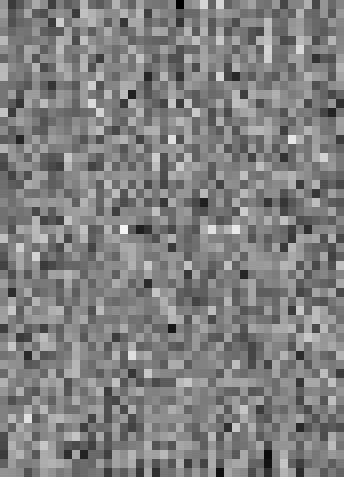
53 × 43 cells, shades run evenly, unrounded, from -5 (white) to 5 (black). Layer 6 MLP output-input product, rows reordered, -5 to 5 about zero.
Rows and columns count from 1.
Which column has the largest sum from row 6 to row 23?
19
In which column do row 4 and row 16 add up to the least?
37
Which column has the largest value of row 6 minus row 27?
6
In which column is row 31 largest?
31
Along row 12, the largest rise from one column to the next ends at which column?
23
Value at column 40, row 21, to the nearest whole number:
-2
